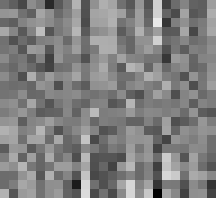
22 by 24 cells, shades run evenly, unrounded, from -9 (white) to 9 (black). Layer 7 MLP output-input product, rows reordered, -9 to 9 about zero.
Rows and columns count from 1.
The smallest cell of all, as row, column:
3, 18
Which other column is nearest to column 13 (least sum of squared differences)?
12
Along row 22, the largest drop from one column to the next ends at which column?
19
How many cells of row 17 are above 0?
16
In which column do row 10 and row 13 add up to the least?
11
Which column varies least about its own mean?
8
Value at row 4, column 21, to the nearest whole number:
-3
